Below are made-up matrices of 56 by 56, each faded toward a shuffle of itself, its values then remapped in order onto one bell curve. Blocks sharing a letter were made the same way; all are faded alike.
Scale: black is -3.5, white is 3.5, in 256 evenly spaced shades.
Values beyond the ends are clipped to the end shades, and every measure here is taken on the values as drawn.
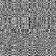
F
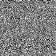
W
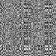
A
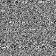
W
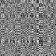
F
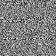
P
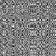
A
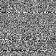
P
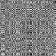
A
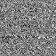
W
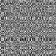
F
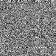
W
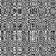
F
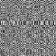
A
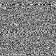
P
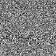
W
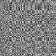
A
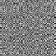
F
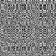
F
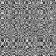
F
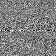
W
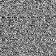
W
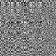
A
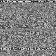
P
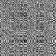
F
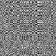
A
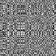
A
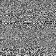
P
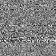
P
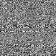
P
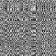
F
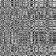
A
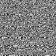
P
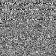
P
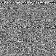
P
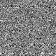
W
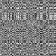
F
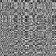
F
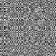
A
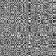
A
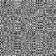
F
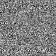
W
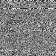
P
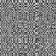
F
